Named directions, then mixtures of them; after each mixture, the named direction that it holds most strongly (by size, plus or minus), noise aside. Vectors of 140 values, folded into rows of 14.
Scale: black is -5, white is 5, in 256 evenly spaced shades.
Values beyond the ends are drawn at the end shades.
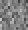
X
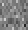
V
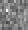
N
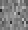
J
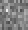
N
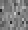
J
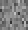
J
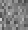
X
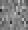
J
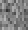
N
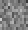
X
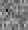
N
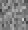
J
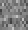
V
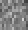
X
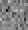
N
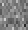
V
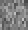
J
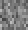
X
